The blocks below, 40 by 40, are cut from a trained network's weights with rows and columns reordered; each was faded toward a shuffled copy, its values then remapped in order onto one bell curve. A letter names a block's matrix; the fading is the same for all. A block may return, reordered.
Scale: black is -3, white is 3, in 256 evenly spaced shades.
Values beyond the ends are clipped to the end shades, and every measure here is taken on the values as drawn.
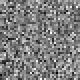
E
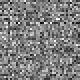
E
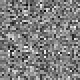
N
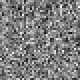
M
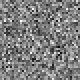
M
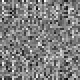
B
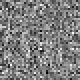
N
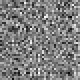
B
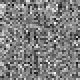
B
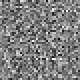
N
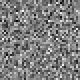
M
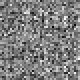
B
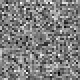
M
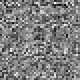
E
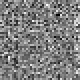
B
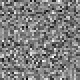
B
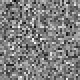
M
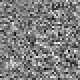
M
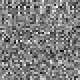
E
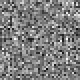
M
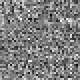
N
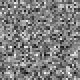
N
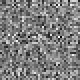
E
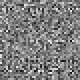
N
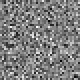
M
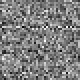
E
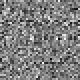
E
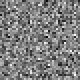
M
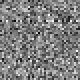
E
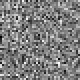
N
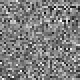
E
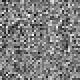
B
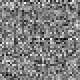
E
